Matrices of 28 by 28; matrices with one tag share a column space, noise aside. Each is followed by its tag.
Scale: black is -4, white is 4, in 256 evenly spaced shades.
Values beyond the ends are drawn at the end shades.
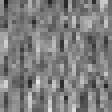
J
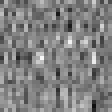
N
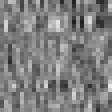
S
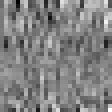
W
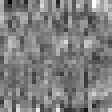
W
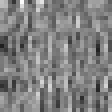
J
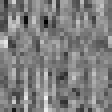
W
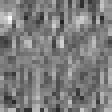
W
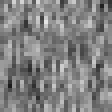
S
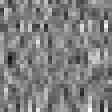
N
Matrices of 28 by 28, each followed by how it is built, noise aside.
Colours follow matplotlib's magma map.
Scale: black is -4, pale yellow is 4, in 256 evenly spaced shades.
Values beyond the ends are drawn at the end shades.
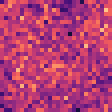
smooth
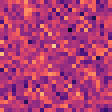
Toeplitz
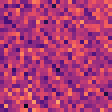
Toeplitz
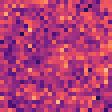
smooth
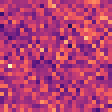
Toeplitz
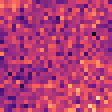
smooth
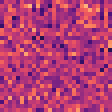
blocks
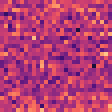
blocks
